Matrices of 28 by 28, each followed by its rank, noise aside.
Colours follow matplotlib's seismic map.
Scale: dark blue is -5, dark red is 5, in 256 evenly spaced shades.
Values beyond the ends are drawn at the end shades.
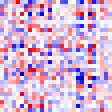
four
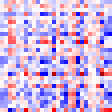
two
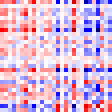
two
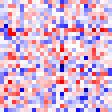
five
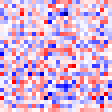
five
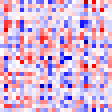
four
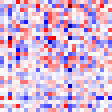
four
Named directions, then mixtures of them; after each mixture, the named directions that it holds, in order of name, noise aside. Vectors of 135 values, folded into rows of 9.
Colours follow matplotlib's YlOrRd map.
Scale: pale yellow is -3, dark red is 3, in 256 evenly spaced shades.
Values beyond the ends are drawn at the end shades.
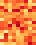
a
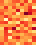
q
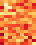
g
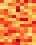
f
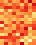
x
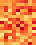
a, q, x.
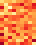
g.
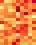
f, q, x.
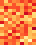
q, x.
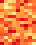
f, g.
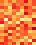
g, q, x.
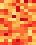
f.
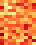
g.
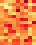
a, f, g.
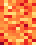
g, q.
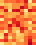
a.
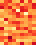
f, q, x.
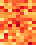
a.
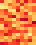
f.
